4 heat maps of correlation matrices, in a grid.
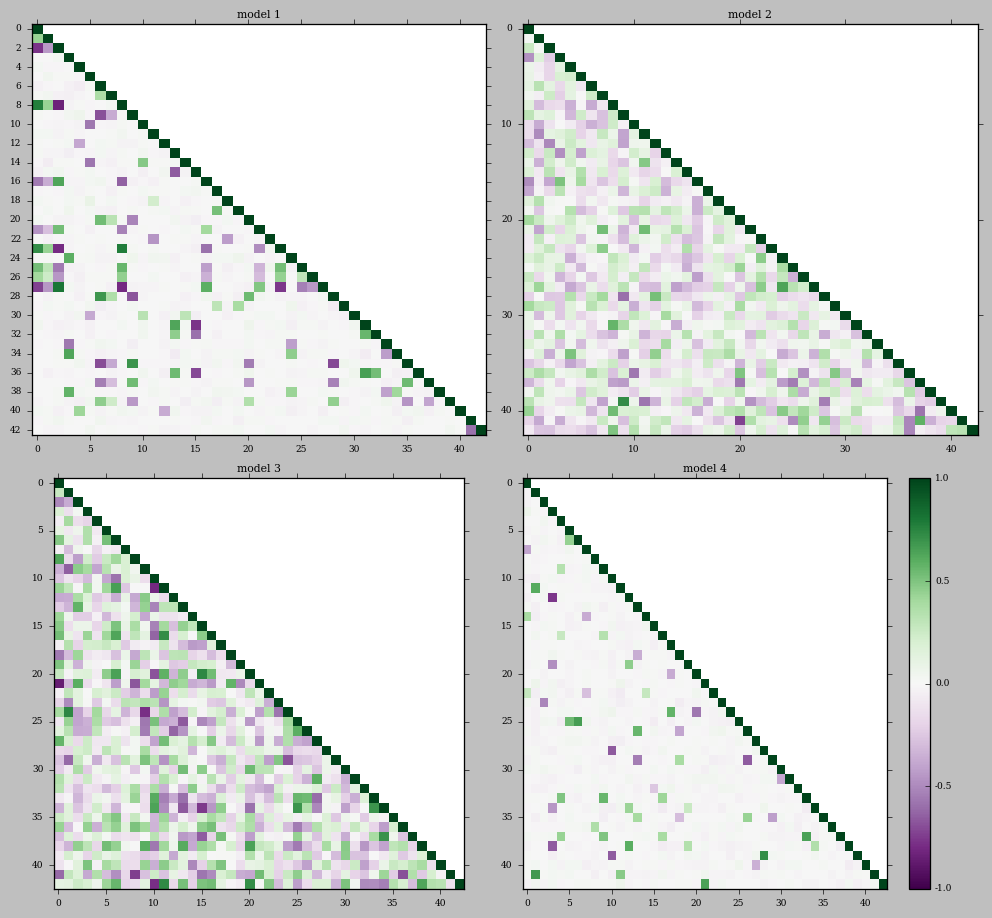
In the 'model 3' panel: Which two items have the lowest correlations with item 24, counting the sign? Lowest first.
9, 29
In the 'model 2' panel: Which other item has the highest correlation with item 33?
13
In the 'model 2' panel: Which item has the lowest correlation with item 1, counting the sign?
11
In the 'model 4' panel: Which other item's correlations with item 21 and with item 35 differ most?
42
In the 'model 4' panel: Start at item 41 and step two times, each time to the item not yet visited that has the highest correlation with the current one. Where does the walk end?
11
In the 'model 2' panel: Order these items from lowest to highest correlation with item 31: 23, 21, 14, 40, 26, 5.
14, 26, 21, 5, 23, 40
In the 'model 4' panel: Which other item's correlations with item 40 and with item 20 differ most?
24
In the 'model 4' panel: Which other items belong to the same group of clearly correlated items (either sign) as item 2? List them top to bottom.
23
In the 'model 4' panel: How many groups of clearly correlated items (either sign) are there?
14
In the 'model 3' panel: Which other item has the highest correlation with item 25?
34
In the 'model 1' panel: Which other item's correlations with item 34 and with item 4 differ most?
3
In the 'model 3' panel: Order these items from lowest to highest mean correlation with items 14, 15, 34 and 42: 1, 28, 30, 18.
18, 28, 1, 30
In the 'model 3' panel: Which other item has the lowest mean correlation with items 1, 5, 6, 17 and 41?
29
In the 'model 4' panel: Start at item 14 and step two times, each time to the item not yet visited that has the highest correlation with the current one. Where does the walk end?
22
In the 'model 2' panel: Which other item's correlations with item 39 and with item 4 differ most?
9
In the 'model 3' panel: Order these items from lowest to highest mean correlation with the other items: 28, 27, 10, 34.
10, 34, 27, 28
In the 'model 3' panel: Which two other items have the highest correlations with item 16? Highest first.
11, 6
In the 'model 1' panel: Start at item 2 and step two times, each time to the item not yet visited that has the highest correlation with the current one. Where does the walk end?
16
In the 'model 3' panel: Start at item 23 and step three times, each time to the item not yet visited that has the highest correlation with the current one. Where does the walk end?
38
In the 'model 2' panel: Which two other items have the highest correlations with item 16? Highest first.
3, 5
